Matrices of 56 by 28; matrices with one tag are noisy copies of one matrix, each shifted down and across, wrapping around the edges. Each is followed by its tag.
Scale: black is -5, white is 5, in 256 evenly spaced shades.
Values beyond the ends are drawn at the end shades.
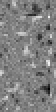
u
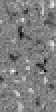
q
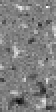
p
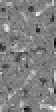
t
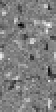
t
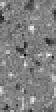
q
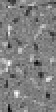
t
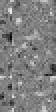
u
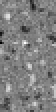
q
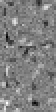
t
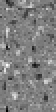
t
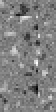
u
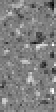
u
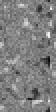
u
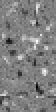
t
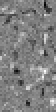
t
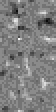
p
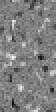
t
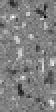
q
